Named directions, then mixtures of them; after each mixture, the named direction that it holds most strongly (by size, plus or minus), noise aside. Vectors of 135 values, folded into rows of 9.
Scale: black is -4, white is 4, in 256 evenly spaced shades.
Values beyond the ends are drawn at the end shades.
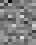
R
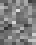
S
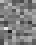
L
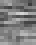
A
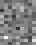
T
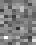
T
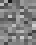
R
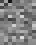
R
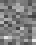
T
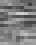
A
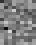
L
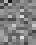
R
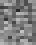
S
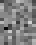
L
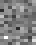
T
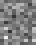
T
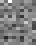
R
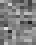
L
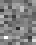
T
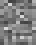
L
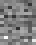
T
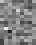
L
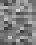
S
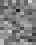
S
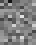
R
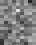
S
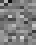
R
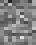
R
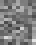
T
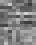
A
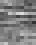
A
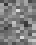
S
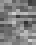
A
